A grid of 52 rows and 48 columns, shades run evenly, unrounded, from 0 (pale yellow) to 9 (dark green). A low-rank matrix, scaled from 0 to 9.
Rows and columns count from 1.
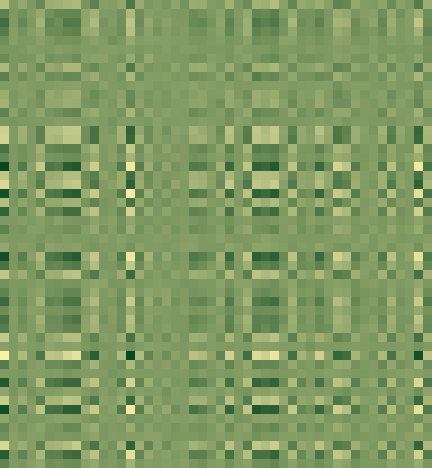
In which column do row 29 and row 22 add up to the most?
1
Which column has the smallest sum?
15
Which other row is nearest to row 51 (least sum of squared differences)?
24
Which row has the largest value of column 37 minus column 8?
40
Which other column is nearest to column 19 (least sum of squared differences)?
42
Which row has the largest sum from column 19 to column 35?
46
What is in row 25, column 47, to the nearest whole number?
4
